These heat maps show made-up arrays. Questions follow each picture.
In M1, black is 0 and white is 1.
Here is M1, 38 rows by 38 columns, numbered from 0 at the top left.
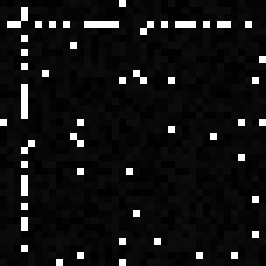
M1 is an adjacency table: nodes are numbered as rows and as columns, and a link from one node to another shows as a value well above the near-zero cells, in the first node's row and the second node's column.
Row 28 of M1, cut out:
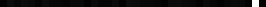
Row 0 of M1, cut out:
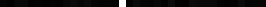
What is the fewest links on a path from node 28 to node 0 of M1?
4
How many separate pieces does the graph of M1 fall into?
3
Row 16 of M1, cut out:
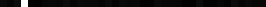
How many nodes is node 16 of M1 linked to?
1
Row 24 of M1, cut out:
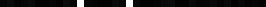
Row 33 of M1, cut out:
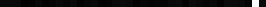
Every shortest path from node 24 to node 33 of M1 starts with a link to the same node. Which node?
node 11
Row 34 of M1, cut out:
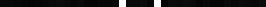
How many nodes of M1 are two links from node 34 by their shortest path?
3
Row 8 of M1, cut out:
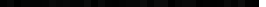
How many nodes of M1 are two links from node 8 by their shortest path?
1
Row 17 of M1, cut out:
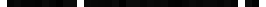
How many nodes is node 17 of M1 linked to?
4
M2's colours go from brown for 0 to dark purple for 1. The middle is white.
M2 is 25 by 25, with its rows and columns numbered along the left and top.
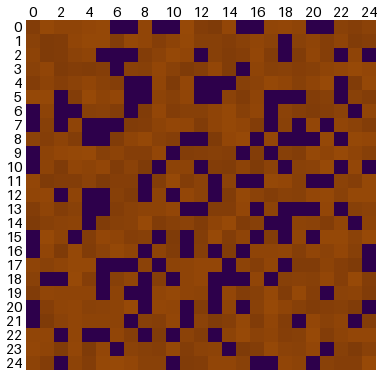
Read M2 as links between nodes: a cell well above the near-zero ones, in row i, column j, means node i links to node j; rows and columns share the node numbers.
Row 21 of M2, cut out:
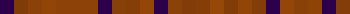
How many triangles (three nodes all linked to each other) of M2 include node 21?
2
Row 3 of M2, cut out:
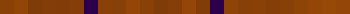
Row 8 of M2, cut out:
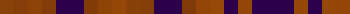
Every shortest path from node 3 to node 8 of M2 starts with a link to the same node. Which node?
node 15
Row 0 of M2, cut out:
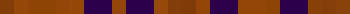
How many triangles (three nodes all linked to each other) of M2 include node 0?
6
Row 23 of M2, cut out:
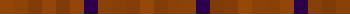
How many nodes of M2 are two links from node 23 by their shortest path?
9
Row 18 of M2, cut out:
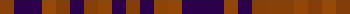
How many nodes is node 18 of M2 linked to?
9
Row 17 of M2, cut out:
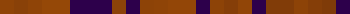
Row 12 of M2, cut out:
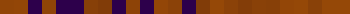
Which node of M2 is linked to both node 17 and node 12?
node 5
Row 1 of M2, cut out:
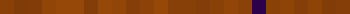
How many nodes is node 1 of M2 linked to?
1
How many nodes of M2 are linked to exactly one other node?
1
